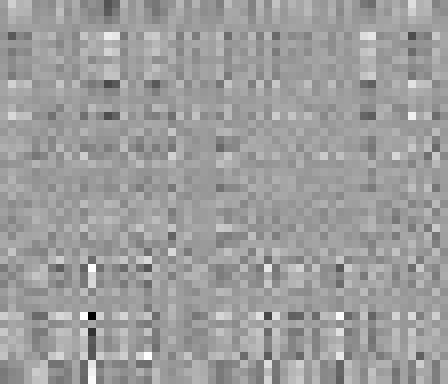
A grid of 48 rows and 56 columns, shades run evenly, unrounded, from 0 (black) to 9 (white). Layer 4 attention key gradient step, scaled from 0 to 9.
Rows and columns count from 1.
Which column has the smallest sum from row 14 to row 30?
47
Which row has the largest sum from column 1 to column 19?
45
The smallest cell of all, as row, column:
40, 12
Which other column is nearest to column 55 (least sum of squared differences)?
28
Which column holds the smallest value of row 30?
22
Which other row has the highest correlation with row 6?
9
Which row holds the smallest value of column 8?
34
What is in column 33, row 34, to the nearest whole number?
4
